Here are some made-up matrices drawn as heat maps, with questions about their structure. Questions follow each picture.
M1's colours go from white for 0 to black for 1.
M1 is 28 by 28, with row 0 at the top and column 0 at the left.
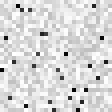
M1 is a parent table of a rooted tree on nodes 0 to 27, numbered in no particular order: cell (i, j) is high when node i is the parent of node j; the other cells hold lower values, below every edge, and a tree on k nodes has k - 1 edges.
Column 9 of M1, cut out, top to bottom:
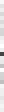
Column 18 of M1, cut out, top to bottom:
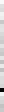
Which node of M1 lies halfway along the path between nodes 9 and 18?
16
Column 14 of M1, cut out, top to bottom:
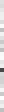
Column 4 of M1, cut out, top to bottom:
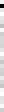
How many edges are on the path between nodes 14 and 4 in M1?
8
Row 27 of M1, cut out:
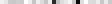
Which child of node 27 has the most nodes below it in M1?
13
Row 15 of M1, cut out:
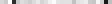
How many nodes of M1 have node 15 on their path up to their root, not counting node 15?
3
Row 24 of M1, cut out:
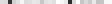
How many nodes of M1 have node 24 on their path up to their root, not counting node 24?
6
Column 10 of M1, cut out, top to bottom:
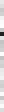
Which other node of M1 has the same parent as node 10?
11
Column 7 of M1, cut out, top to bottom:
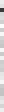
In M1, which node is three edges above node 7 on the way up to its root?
19
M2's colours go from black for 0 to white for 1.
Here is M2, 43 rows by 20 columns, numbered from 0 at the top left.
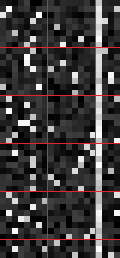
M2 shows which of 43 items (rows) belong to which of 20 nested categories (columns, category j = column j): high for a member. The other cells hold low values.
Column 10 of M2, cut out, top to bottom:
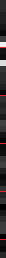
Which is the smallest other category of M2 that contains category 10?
4
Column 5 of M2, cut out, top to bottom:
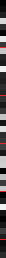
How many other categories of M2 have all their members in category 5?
3
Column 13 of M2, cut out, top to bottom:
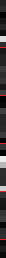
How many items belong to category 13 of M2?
4
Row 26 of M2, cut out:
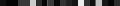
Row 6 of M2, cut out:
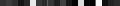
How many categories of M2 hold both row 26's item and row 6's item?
3
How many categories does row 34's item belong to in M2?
2
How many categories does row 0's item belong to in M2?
1
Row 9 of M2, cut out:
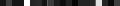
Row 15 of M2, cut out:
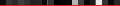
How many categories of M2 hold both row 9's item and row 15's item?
1
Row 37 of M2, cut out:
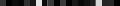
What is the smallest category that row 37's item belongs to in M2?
6
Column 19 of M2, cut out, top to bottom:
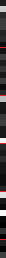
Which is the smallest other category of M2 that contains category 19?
1
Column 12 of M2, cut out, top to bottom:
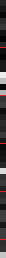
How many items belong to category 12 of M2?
5
